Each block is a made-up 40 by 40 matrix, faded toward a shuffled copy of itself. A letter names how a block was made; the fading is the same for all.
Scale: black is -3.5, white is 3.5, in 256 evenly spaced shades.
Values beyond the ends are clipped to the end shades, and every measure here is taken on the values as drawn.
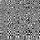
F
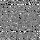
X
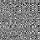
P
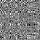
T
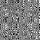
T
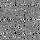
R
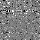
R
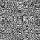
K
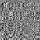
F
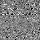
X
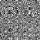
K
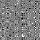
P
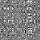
P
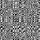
F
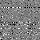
X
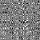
P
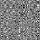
T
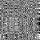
F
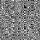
K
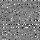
R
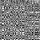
F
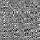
K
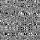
T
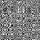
K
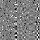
P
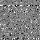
X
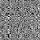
T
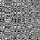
F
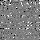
R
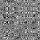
F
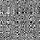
T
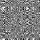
P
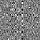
P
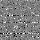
X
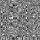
K
